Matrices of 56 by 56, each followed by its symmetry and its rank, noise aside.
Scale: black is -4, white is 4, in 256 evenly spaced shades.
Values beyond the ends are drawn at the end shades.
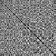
symmetric, rank six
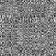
no symmetry, rank six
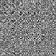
symmetric, rank six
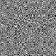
no symmetry, rank six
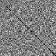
symmetric, rank eight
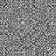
symmetric, rank seven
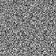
antisymmetric, rank eight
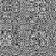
no symmetry, rank seven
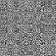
no symmetry, rank six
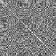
symmetric, rank seven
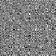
antisymmetric, rank eight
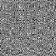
no symmetry, rank six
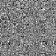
antisymmetric, rank eight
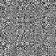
antisymmetric, rank eight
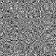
antisymmetric, rank eight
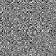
antisymmetric, rank six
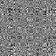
symmetric, rank six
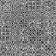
symmetric, rank eight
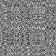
antisymmetric, rank six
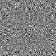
antisymmetric, rank eight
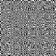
antisymmetric, rank six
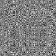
no symmetry, rank six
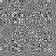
symmetric, rank eight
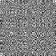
symmetric, rank seven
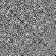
symmetric, rank six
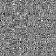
antisymmetric, rank eight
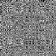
no symmetry, rank six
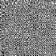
antisymmetric, rank six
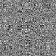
no symmetry, rank six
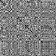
symmetric, rank eight
